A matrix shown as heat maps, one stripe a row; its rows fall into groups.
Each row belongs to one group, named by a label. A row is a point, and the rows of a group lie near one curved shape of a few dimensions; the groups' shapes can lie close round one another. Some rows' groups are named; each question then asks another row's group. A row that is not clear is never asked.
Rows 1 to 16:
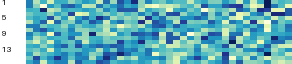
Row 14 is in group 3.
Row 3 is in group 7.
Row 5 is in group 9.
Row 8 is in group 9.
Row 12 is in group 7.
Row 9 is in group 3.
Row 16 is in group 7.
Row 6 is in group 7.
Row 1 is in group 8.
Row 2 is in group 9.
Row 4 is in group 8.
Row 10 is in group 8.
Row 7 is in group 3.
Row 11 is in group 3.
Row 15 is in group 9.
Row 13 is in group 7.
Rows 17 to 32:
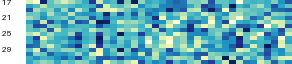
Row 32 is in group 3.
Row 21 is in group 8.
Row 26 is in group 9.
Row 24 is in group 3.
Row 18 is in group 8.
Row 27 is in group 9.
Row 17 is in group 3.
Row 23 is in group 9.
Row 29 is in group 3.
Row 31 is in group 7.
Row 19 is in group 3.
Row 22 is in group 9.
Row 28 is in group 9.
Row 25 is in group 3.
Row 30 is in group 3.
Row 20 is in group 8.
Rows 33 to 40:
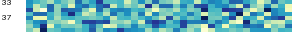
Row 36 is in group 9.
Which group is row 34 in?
9
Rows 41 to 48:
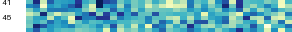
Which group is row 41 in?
9
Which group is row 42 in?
9
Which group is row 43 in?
9
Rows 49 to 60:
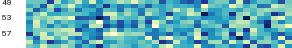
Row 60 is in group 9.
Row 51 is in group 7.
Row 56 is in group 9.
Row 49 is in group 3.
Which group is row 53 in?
9
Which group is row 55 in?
3
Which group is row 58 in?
9
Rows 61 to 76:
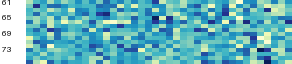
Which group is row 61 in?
8
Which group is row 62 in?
9
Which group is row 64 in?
9
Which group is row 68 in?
9
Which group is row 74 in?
9
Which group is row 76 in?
9
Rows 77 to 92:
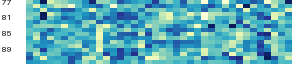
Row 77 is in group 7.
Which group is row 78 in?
9
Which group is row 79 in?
9
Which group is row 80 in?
7
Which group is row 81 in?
7
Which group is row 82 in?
9
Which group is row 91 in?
9
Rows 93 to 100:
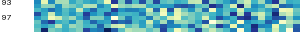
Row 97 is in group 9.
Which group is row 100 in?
9
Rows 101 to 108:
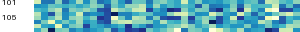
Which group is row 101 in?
7
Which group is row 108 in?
7
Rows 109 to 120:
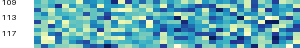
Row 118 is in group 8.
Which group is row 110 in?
3
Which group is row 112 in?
9
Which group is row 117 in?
3
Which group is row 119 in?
9
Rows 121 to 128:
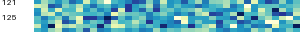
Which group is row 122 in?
3
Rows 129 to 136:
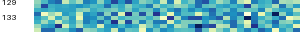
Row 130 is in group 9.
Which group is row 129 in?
3
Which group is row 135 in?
3
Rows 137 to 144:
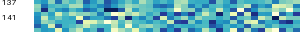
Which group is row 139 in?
9
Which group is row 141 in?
8
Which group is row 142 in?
8
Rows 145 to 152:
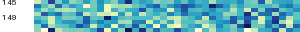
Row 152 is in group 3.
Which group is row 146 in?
3
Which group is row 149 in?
9
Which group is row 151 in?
9
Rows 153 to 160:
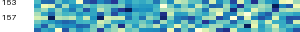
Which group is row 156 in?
8
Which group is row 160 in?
3
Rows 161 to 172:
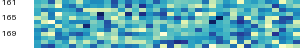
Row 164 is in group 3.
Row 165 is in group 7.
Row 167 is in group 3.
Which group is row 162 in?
3
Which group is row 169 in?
9
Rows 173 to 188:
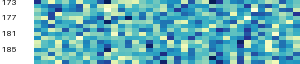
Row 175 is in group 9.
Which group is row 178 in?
9
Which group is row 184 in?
3
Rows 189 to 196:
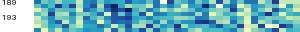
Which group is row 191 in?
3
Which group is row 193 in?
3
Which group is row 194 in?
3
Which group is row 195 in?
7
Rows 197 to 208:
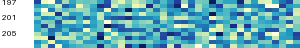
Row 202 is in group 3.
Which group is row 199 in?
3
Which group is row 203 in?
9
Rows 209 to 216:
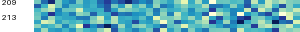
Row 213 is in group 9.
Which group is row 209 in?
7
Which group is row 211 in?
9
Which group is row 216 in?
3
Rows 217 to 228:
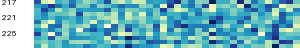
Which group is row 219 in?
9
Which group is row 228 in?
3
